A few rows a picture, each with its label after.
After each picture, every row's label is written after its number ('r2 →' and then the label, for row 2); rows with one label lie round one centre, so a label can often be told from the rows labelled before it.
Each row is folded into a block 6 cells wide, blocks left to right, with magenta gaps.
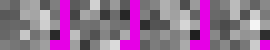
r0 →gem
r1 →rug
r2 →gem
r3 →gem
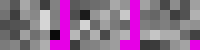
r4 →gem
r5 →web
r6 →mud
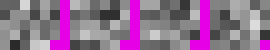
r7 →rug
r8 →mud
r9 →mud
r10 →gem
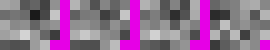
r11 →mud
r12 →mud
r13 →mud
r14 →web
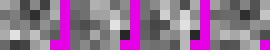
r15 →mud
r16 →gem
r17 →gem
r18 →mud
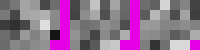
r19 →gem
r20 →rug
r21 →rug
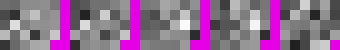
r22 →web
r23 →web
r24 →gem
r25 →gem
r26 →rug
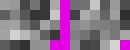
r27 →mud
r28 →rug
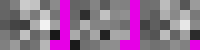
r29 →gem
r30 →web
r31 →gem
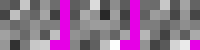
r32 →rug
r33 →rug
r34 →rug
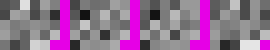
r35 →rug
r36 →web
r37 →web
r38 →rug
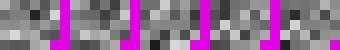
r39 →mud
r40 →mud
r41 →rug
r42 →web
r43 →web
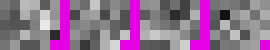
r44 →gem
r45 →rug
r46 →mud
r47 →web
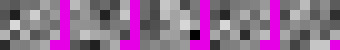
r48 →web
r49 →mud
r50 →gem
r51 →web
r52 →rug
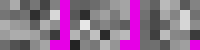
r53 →mud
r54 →web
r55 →gem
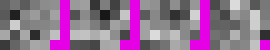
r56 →web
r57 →mud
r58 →mud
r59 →gem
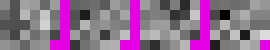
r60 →gem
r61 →web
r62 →mud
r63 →web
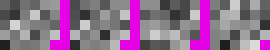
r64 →web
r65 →web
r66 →mud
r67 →rug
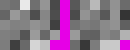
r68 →rug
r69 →rug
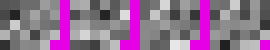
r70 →web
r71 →mud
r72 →rug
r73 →rug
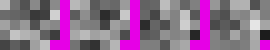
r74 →mud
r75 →mud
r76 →gem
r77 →gem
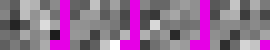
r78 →gem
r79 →rug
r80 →web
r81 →rug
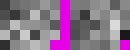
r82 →web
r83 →gem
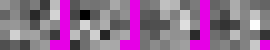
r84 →mud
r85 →web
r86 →gem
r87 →gem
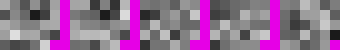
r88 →mud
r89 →mud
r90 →web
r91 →web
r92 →gem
